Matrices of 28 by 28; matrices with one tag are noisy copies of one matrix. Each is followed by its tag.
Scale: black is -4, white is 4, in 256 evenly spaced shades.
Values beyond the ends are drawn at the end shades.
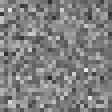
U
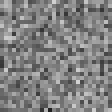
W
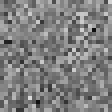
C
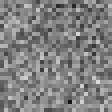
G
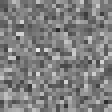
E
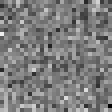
E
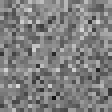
C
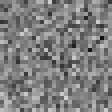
E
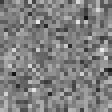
E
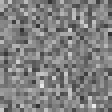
U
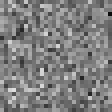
U
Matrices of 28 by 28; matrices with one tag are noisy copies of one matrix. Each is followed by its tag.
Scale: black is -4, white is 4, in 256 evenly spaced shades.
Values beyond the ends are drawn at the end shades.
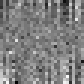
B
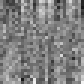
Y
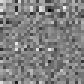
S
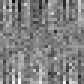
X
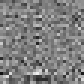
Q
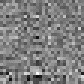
Q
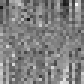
B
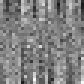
Y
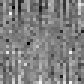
X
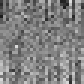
B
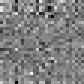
S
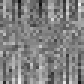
X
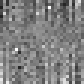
B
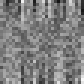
Y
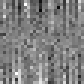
X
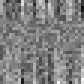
Y
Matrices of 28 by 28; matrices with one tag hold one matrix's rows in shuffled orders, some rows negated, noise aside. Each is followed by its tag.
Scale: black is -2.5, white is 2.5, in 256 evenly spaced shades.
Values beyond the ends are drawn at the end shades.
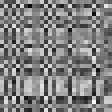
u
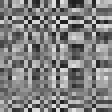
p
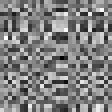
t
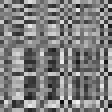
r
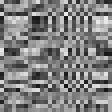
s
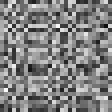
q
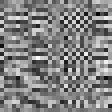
s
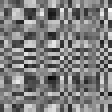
r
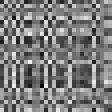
u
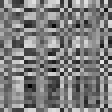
r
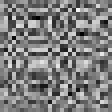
q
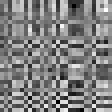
p
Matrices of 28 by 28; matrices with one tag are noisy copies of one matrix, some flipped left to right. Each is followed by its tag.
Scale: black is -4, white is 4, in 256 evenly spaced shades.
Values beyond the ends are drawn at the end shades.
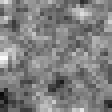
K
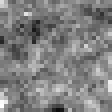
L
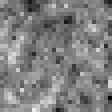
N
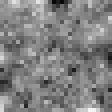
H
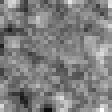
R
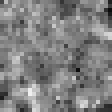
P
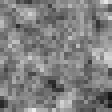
K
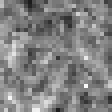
N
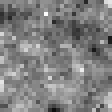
L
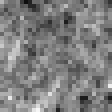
N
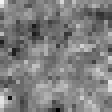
L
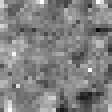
R
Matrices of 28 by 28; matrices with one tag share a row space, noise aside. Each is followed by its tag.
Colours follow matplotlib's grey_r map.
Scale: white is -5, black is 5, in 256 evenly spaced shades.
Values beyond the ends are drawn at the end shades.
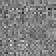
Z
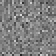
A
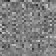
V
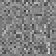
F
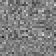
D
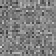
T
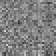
D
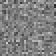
D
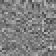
V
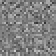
F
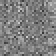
Z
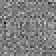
Z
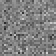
Z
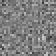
V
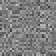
T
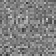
Z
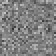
D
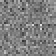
Z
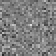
V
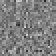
F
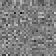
D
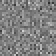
A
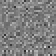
F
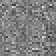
V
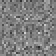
F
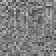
D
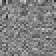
D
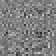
F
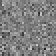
V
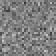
V
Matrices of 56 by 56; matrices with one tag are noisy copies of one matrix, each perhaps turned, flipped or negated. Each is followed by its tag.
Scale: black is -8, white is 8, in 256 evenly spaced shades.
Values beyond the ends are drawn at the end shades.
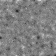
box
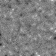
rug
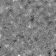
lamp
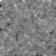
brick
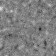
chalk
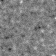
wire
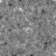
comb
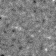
wire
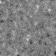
wire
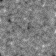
comb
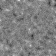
lamp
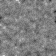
rug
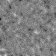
lamp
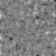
box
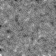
brick
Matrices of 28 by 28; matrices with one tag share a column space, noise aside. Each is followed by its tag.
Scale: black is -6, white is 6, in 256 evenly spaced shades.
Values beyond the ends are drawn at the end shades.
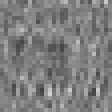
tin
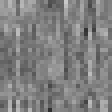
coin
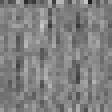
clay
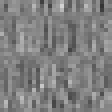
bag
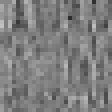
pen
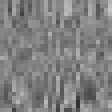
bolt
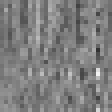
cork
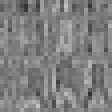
bag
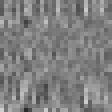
bolt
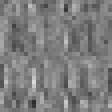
bag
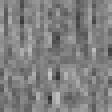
cork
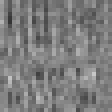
cork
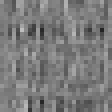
coin
